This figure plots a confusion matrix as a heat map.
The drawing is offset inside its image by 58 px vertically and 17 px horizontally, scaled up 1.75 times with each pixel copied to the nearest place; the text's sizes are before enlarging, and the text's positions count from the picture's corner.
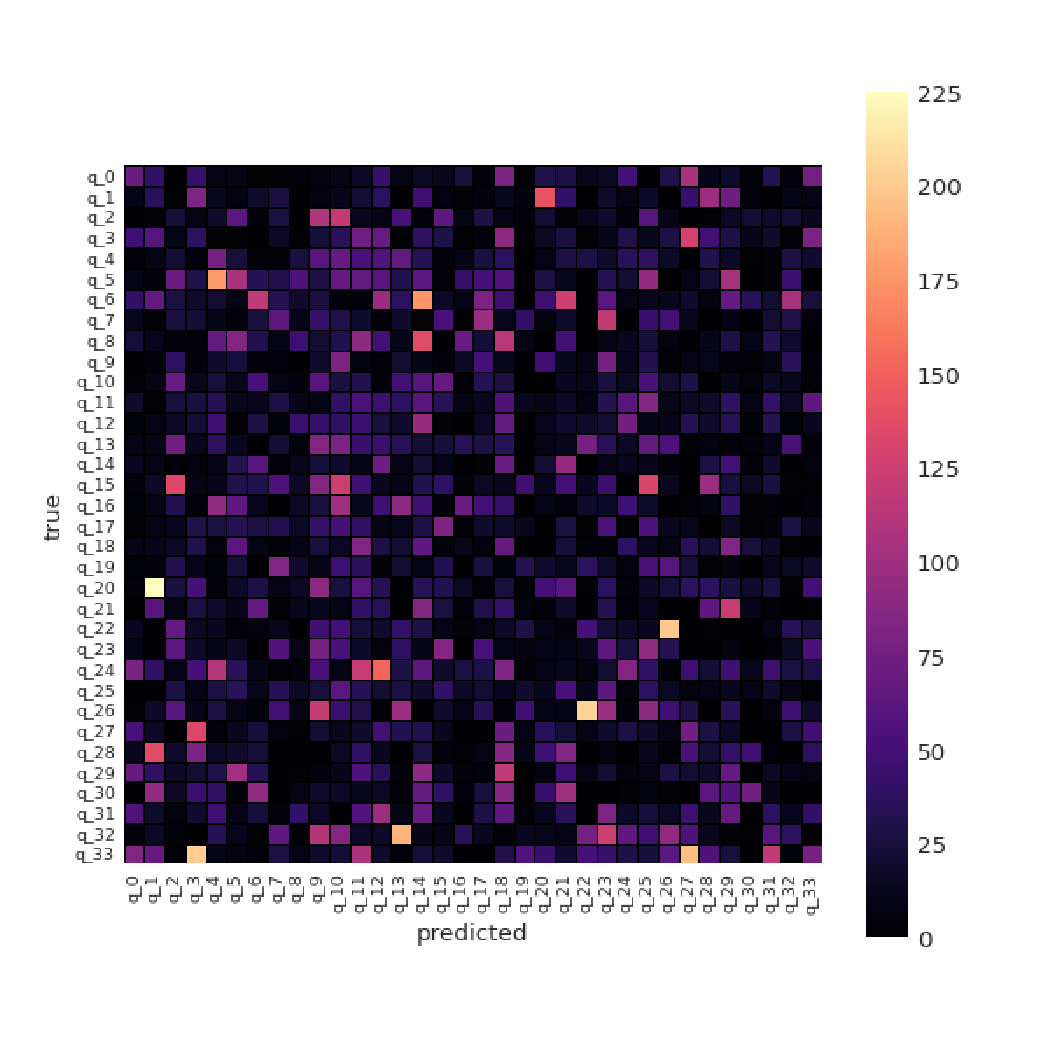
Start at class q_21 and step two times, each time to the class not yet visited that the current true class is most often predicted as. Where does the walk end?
q_18
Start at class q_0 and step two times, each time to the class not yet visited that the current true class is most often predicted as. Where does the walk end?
q_3
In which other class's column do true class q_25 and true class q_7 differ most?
q_17
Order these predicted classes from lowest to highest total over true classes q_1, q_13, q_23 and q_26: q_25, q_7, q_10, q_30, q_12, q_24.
q_30, q_24, q_12, q_7, q_10, q_25
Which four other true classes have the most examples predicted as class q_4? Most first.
q_5, q_24, q_16, q_8
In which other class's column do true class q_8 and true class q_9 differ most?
q_14
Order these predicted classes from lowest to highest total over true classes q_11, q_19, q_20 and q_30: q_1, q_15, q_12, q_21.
q_12, q_15, q_21, q_1
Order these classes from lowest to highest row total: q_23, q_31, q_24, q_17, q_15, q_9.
q_9, q_17, q_23, q_31, q_15, q_24
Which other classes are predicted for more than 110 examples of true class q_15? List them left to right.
q_2, q_10, q_25
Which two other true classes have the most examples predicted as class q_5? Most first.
q_29, q_8
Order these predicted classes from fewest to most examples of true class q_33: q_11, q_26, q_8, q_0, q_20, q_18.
q_8, q_18, q_20, q_26, q_0, q_11
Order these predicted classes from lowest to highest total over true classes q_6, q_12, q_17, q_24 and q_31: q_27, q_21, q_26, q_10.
q_26, q_10, q_27, q_21
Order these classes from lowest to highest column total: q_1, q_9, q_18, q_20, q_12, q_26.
q_20, q_26, q_1, q_12, q_9, q_18
